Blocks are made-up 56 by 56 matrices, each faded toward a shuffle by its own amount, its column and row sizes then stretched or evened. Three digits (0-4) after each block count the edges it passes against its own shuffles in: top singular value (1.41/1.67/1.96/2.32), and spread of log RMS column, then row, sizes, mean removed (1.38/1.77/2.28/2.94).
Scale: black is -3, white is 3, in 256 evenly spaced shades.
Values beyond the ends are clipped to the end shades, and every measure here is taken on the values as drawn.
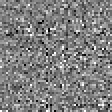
1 2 2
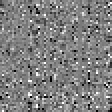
0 4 2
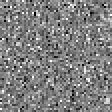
1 0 0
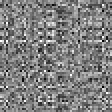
4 3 2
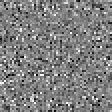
1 0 2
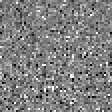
0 0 2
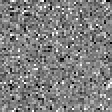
1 1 1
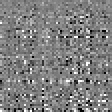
3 3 4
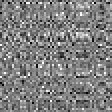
4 0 3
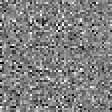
3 2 2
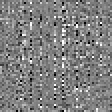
2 4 2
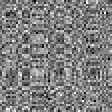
4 0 0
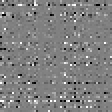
2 3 4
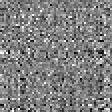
3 1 3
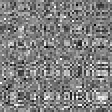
4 1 3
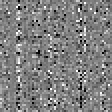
2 4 1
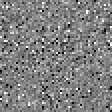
1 1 0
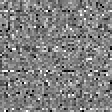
2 0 3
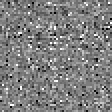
1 2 2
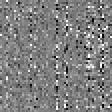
2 4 1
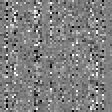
0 4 1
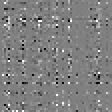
1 4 3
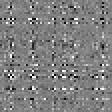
4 3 4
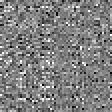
3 2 2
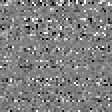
0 0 4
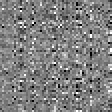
3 3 1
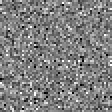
0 1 1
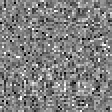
3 0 0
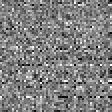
3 1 3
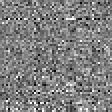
3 2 3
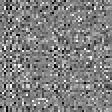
4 2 1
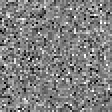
0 0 0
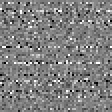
0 0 4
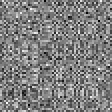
4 1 1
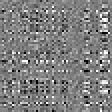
4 4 4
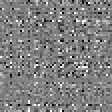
1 3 4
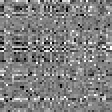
4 0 3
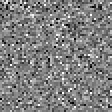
0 0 1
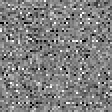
2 0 3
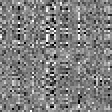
4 4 1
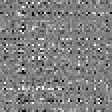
2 3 4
